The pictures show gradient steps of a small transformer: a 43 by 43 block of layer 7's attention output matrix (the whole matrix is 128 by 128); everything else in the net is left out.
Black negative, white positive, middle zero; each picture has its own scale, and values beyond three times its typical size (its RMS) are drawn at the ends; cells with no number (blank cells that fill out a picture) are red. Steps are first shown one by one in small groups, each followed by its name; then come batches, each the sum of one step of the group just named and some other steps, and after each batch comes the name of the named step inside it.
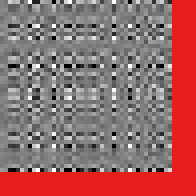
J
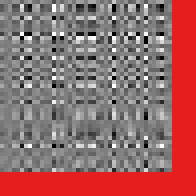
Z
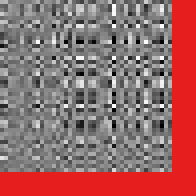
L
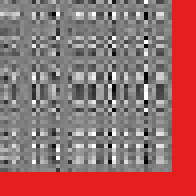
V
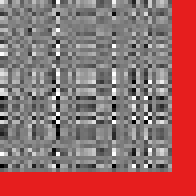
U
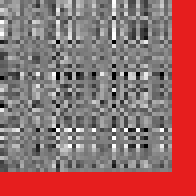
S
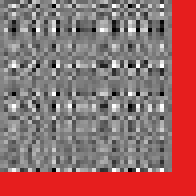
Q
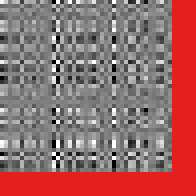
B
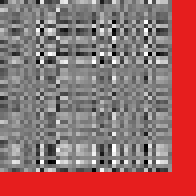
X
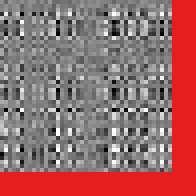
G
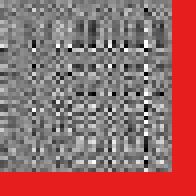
S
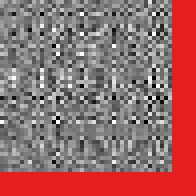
U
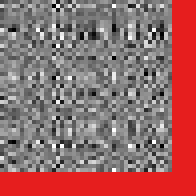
Q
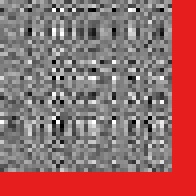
U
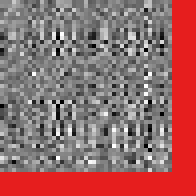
S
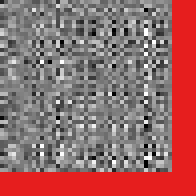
X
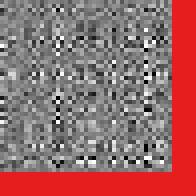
U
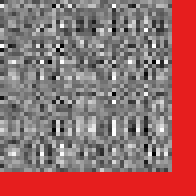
X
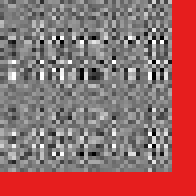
B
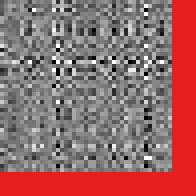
Z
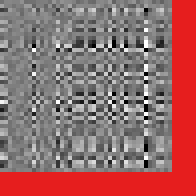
L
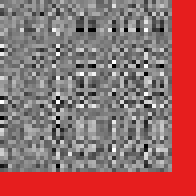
U
